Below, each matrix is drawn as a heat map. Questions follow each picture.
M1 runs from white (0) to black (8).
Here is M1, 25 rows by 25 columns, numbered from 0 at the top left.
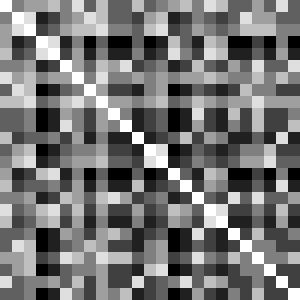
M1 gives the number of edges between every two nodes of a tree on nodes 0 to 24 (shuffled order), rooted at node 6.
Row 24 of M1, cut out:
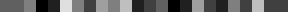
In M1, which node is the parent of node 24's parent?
21
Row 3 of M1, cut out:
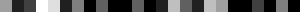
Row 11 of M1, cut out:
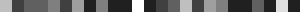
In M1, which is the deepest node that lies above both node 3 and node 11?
0
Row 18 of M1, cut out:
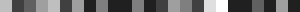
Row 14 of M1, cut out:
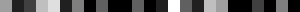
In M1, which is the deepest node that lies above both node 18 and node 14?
17
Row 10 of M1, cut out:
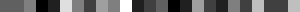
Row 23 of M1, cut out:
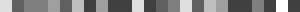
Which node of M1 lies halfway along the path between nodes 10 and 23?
8
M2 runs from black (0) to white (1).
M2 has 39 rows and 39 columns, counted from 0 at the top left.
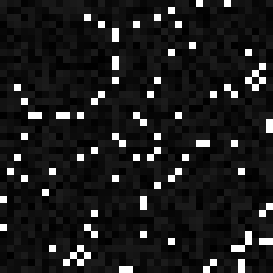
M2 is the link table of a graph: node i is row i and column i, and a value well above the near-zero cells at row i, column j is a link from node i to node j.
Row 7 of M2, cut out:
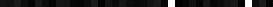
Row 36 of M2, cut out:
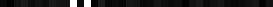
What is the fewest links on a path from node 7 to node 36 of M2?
6
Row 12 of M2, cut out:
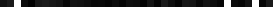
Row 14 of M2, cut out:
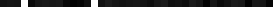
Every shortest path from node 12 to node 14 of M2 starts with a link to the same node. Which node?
node 2
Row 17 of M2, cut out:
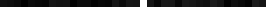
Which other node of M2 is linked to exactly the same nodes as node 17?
node 29
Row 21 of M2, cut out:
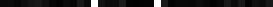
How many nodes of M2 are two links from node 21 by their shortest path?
7
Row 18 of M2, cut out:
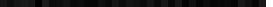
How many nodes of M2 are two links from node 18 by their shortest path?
3
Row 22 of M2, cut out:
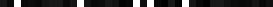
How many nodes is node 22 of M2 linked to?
5
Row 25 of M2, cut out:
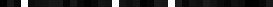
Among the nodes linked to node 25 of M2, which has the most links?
node 16
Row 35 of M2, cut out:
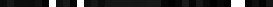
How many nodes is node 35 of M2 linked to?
4
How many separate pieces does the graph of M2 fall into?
5
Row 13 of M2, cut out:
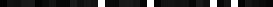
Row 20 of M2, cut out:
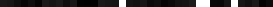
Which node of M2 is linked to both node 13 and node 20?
node 33
